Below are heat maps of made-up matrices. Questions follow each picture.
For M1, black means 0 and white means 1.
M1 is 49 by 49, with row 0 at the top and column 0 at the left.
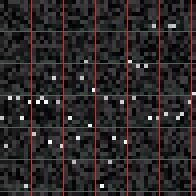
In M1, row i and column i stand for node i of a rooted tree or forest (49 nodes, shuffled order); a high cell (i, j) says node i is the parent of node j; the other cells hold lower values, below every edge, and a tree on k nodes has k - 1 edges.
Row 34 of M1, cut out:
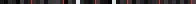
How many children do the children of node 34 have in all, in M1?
4
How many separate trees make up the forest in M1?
7
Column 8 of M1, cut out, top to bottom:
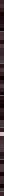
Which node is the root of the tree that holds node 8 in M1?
24
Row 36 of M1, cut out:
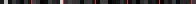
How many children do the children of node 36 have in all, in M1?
2
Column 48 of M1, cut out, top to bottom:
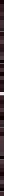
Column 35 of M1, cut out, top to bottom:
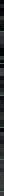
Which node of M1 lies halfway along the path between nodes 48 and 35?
22
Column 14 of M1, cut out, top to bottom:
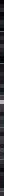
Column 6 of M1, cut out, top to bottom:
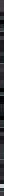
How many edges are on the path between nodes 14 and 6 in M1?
3
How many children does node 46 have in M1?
2
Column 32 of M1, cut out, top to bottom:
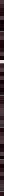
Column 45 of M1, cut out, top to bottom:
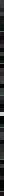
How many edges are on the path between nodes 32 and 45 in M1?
6
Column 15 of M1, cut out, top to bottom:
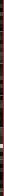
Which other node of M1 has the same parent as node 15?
1
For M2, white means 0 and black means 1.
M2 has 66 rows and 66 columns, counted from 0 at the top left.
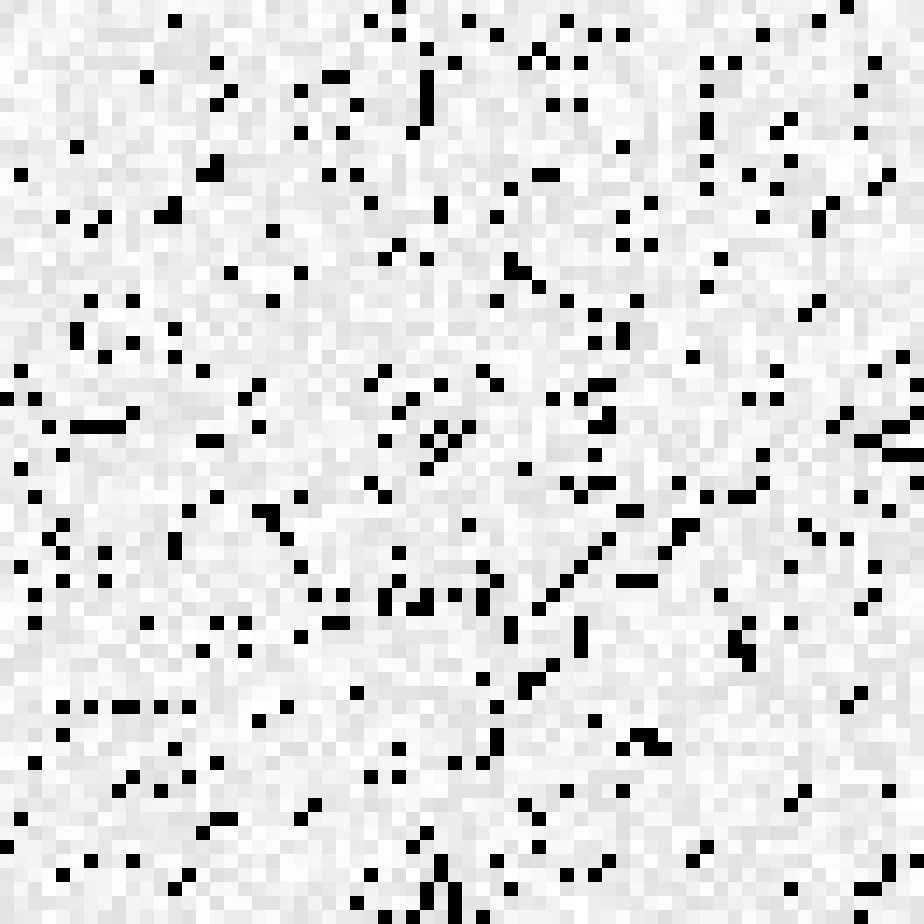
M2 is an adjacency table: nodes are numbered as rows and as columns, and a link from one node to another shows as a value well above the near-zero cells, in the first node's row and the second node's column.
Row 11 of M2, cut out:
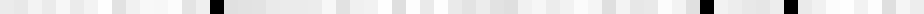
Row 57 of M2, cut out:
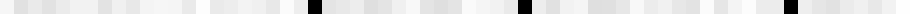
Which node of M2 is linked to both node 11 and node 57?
node 56
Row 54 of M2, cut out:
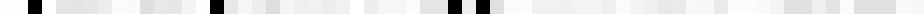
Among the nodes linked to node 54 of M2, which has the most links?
node 15
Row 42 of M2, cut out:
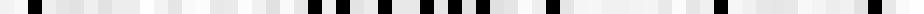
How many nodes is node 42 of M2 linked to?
10
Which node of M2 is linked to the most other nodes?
node 30
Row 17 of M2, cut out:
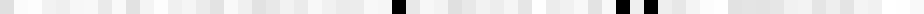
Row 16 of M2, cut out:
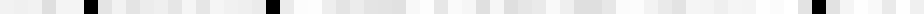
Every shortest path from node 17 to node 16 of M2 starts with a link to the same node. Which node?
node 44
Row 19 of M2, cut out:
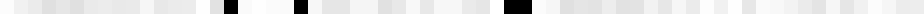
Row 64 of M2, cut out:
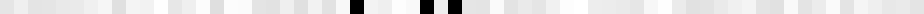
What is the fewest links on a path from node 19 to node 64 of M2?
4
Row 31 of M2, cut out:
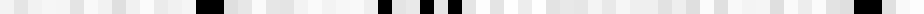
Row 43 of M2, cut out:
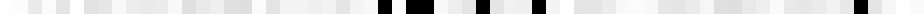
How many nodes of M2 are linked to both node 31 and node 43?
3
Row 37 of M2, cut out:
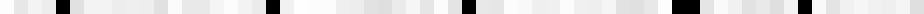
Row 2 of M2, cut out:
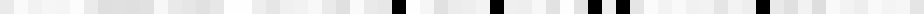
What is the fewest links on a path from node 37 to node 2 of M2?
4
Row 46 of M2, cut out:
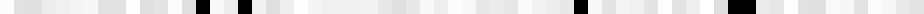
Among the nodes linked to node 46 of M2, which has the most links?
node 41
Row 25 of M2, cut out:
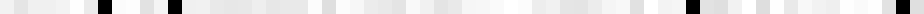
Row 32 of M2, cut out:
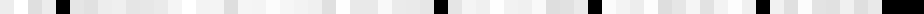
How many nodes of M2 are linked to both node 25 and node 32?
1
